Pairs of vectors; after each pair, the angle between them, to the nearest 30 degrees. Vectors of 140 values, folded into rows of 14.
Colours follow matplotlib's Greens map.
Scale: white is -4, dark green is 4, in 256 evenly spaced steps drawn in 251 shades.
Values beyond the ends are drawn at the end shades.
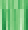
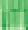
30 degrees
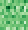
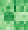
60 degrees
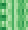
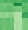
90 degrees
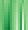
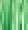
30 degrees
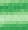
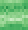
30 degrees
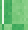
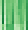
120 degrees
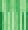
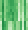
120 degrees
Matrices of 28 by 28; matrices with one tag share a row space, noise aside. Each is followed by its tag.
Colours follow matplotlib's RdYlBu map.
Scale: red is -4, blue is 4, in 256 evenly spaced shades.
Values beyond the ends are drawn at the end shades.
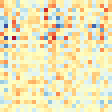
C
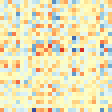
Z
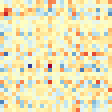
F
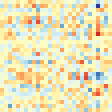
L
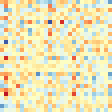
F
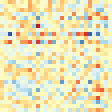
L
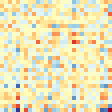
Z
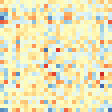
C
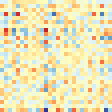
C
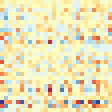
F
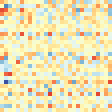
F
